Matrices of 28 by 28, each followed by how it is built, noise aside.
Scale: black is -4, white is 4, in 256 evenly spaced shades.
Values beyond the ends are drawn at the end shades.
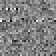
uneven rows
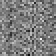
repeating rows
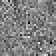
block diagonal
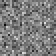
repeating rows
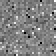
sparse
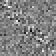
banded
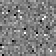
sparse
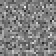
repeating columns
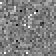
sparse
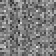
repeating rows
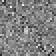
banded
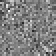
block diagonal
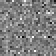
uneven rows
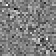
banded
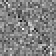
banded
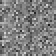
repeating rows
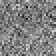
repeating columns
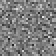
repeating columns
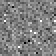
sparse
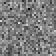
noise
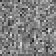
noise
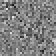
block diagonal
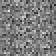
repeating rows
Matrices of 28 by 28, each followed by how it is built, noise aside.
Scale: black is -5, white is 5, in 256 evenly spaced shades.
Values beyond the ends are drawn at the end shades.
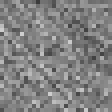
Toeplitz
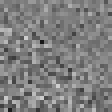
lower triangular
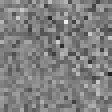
upper triangular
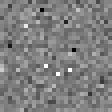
sparse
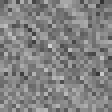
Toeplitz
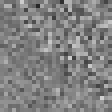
upper triangular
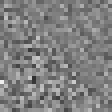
lower triangular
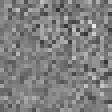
upper triangular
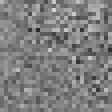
upper triangular
